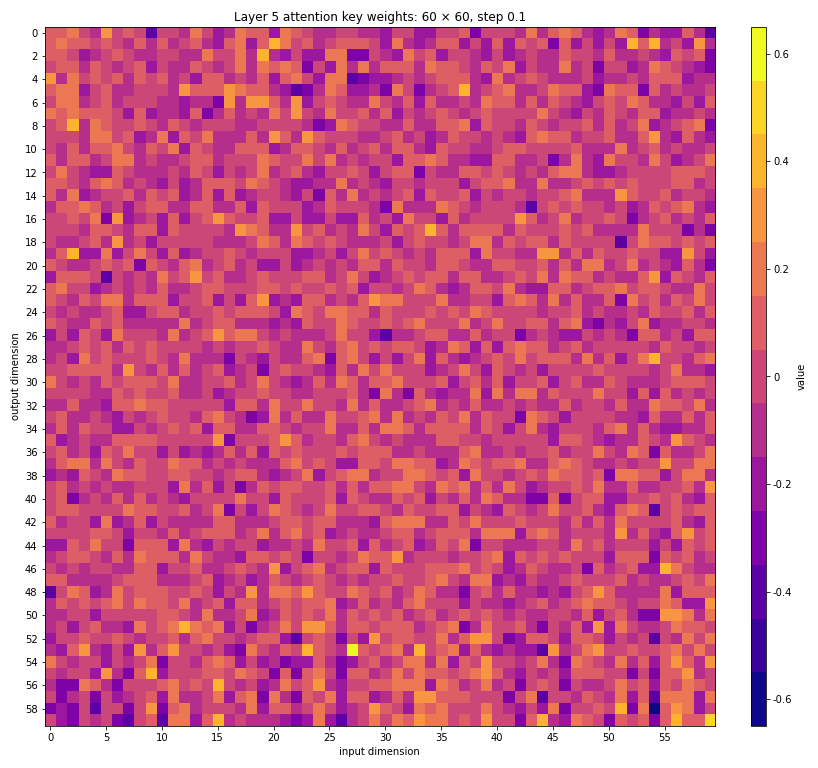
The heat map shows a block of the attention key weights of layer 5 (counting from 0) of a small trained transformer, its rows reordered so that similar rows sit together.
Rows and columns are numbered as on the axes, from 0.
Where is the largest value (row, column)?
53, 27
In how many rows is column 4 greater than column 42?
25
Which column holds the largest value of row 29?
7
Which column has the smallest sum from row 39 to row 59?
54
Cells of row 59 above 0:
25
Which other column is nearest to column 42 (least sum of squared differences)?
46
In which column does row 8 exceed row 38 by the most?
2
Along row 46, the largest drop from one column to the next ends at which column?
21
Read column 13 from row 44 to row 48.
-0.1 0.2 0.1 0 0.1
